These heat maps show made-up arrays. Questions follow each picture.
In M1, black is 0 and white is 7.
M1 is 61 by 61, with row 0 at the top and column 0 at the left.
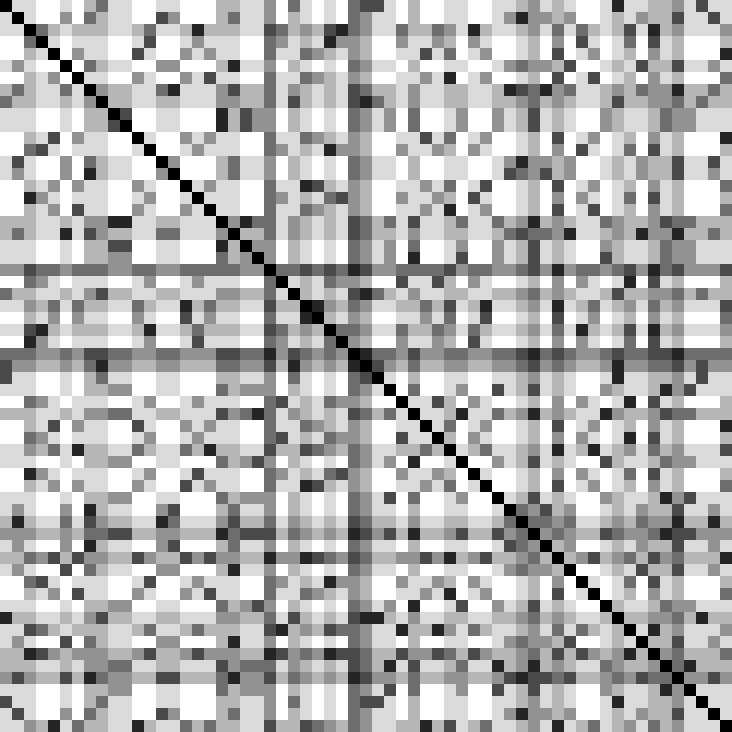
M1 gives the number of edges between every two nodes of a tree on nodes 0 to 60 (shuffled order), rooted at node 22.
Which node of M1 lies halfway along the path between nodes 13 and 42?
56
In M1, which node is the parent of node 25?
46
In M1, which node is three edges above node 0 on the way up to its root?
29
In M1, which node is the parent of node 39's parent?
54
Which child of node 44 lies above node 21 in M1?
34
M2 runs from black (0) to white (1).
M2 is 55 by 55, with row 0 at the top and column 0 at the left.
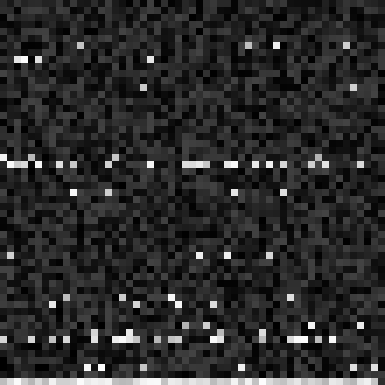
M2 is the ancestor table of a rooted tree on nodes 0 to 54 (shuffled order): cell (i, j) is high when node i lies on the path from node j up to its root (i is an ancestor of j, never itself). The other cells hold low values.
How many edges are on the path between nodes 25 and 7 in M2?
2
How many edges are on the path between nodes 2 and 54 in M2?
3
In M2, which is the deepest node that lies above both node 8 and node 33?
23
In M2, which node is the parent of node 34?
52
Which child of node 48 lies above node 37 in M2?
47
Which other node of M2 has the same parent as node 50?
20
